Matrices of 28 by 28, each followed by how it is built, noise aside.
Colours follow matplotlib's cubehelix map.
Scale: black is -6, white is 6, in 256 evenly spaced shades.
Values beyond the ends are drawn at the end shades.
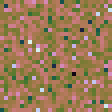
sparse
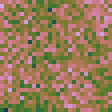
smooth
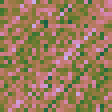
Hankel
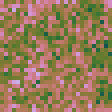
smooth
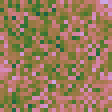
smooth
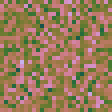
noise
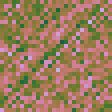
Hankel
